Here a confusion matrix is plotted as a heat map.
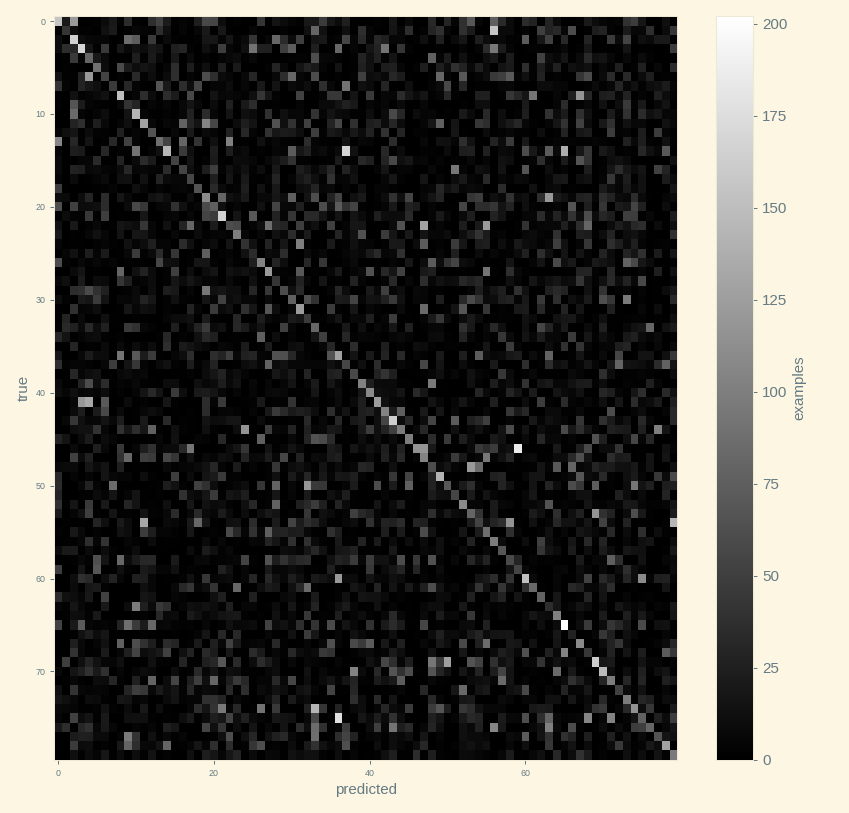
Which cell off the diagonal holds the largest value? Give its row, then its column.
46, 59
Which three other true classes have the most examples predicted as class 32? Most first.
50, 61, 30
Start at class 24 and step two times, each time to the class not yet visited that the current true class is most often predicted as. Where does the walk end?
47
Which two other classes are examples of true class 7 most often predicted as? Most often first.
37, 13
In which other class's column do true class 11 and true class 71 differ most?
19
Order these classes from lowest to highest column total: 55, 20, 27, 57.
57, 27, 55, 20
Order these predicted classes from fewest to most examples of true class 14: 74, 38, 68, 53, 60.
74, 38, 53, 68, 60
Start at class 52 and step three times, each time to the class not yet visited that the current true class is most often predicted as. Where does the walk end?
36
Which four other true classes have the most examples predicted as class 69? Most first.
53, 50, 45, 74
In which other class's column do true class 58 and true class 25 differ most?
8
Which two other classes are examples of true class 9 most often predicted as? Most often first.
2, 73
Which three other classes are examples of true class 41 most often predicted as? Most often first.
4, 3, 6
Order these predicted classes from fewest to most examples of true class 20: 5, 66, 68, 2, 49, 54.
49, 5, 68, 54, 2, 66
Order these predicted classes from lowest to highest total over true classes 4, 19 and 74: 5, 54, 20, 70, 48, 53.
5, 20, 54, 53, 70, 48
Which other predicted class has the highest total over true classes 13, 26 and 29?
0
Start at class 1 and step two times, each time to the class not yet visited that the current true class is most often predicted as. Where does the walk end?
62
